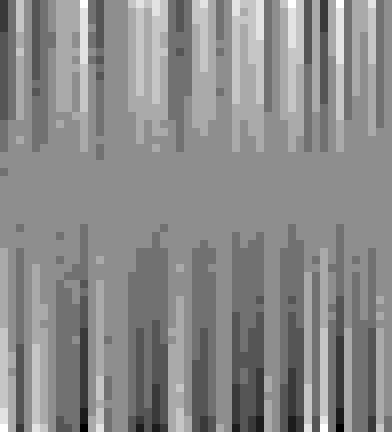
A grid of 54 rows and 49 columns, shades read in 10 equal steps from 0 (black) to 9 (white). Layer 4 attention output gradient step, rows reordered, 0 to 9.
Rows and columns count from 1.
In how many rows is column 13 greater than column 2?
17
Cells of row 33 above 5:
3
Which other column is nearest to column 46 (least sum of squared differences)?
42
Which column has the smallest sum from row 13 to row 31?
1
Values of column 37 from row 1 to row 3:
9 8 8
